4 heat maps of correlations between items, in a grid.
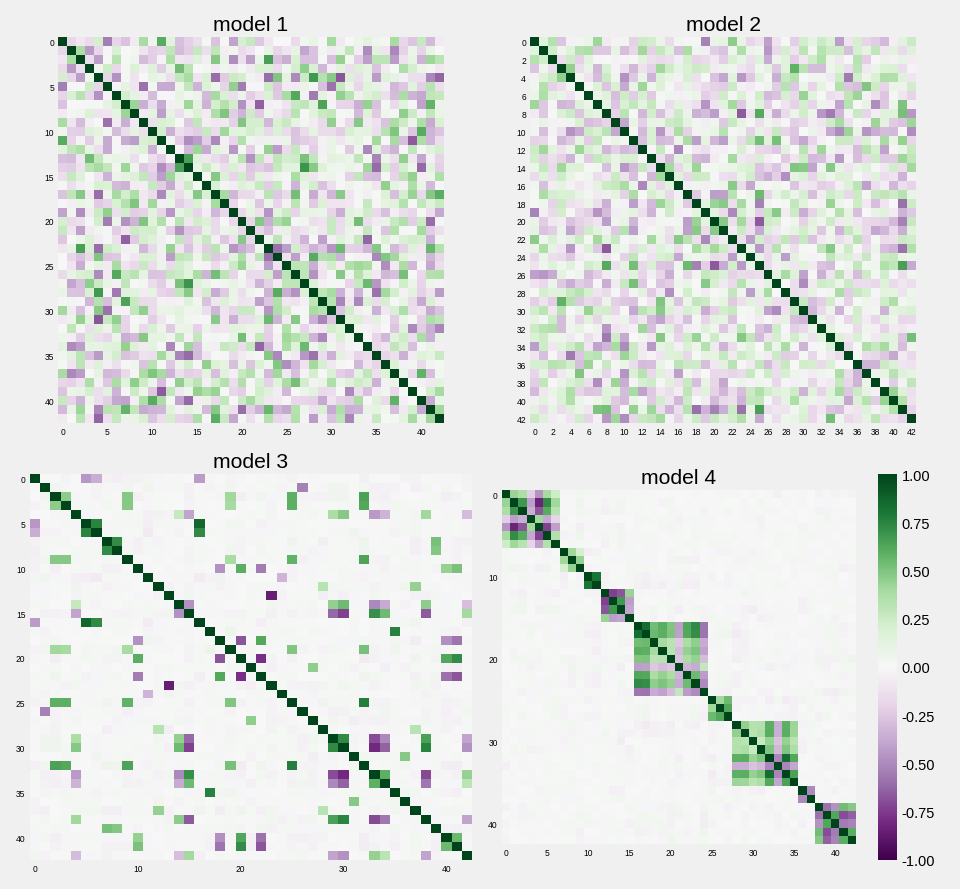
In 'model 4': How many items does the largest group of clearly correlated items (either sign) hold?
9
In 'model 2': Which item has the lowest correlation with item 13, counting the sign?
34
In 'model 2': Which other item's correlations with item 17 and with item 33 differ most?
25
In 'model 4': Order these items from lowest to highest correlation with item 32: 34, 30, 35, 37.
37, 30, 35, 34
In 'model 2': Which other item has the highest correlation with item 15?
14
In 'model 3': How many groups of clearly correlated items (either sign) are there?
12
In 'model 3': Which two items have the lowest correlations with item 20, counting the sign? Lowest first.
22, 18
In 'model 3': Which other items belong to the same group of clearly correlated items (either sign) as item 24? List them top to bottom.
11
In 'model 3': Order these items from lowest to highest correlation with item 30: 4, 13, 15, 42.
15, 42, 13, 4
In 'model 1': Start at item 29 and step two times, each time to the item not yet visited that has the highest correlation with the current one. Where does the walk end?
41
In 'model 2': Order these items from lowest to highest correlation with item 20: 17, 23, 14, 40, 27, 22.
17, 40, 22, 14, 27, 23
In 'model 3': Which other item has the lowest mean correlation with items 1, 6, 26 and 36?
0
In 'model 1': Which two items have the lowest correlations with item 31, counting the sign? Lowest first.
4, 29
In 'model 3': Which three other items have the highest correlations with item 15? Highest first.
33, 34, 42
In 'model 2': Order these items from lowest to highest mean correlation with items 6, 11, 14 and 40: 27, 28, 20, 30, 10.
20, 10, 27, 28, 30
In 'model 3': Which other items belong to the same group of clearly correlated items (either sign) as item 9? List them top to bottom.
2, 3, 19, 25, 32
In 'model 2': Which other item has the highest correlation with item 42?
33
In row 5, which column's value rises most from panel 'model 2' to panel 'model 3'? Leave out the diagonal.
16
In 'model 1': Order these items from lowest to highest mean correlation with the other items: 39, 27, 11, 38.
11, 39, 27, 38
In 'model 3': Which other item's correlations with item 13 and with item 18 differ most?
23
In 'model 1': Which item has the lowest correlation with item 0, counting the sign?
5
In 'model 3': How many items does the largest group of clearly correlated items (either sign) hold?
9
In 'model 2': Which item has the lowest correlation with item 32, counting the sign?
8
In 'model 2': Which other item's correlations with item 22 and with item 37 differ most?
16
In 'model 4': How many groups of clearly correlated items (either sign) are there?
9
